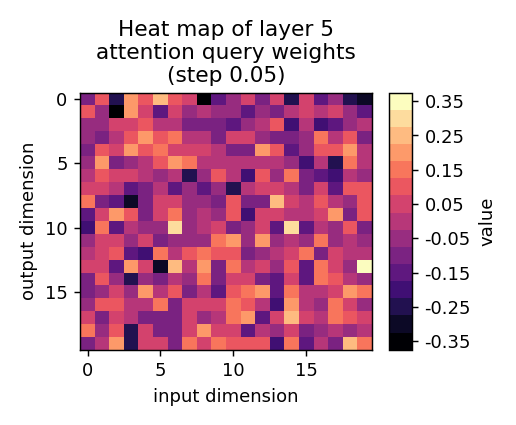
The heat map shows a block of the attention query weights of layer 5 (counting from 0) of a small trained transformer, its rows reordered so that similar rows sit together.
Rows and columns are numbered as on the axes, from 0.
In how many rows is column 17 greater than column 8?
8
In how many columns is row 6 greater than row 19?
6
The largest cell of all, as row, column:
13, 19
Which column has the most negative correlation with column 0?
1
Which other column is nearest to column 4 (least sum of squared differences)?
12
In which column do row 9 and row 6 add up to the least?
11
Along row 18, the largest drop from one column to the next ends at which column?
3
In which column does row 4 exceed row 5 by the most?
17
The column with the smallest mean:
15
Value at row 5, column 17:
-0.25
